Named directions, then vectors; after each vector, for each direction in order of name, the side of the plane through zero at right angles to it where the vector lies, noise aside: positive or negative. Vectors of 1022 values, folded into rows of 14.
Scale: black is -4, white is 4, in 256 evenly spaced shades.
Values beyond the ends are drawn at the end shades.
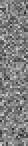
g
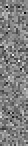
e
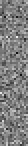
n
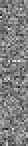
positive, negative, positive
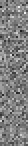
negative, negative, negative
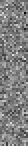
positive, positive, negative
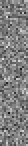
positive, negative, positive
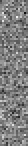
positive, positive, negative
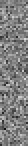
positive, negative, negative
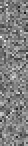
positive, positive, positive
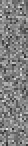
negative, positive, negative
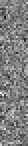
negative, positive, positive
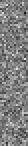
positive, positive, negative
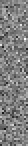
positive, negative, negative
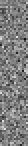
negative, positive, positive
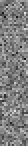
negative, negative, positive
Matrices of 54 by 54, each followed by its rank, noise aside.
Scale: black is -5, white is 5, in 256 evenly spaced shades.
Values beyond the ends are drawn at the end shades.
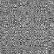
eight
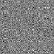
six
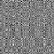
four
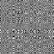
four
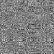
six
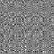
five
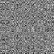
five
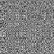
eight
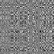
four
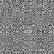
six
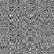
four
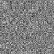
eight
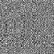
eight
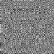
five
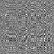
four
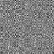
four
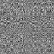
six
